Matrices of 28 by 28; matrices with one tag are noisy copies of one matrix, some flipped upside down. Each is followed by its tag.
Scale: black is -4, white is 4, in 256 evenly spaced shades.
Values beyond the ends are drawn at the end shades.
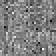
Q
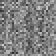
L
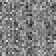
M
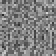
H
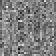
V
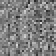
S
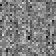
M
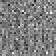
H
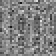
V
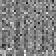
H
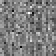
Q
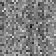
L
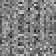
V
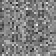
L
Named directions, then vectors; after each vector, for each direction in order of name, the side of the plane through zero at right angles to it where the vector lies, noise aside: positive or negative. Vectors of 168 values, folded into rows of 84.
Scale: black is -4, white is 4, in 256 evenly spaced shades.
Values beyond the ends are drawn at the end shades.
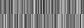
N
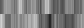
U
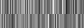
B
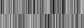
negative, negative, positive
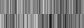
positive, negative, positive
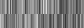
positive, negative, positive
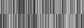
negative, negative, negative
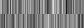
positive, negative, negative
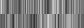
positive, negative, negative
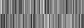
positive, negative, negative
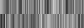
positive, negative, negative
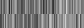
negative, positive, negative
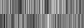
positive, negative, negative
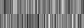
positive, positive, negative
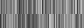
negative, negative, negative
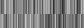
negative, negative, positive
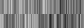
positive, negative, positive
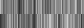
negative, negative, negative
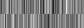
negative, positive, positive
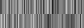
negative, positive, positive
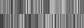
positive, positive, negative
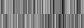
negative, negative, positive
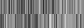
negative, positive, negative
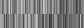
positive, negative, positive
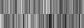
positive, negative, positive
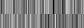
negative, negative, positive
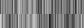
positive, positive, positive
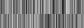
negative, negative, positive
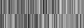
negative, positive, negative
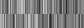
positive, negative, positive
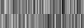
negative, negative, positive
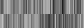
negative, negative, positive
